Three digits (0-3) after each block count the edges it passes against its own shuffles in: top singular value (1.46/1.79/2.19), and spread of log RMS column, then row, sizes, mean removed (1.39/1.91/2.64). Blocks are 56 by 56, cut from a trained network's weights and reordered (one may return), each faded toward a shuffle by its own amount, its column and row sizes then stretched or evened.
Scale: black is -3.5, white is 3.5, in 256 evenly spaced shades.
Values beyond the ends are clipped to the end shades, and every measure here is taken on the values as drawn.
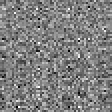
2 1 1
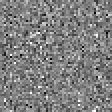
0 2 1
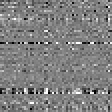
3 1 3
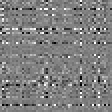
3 2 3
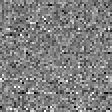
0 0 2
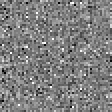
0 2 0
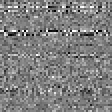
3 0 3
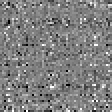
0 2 3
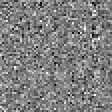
1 2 0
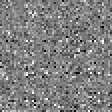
0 2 2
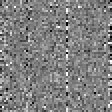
1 3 0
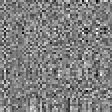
3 2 1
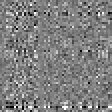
3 3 2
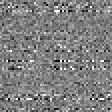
2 0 3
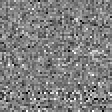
0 0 2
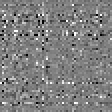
1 2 3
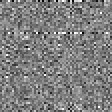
2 0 2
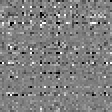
1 2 3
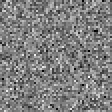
0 0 0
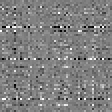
2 1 3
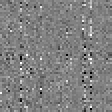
1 2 1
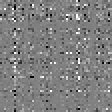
0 3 3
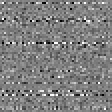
2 0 3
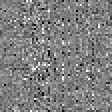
0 3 1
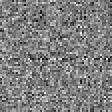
2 0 1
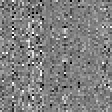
1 3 0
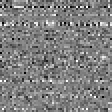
2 0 3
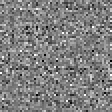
0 1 1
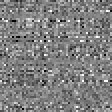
2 0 3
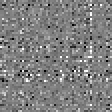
1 2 3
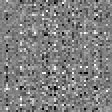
2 3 1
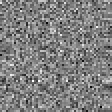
2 0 1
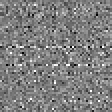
1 1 2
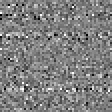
1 1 2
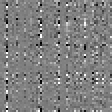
2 3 2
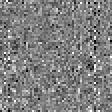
1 2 1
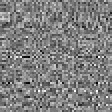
3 0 2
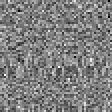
3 0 0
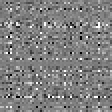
2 2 3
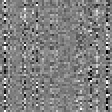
3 3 0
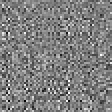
3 2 2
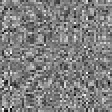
2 2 1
